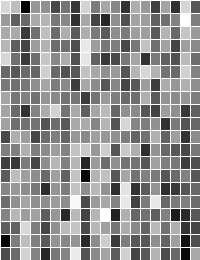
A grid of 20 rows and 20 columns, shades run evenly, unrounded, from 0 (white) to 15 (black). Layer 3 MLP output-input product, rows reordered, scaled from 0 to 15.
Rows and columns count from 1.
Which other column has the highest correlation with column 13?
8
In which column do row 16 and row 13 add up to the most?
9
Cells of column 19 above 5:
14
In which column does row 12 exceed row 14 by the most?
15
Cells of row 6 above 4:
16
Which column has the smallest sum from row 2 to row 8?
19
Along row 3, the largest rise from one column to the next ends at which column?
3
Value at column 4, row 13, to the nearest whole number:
11
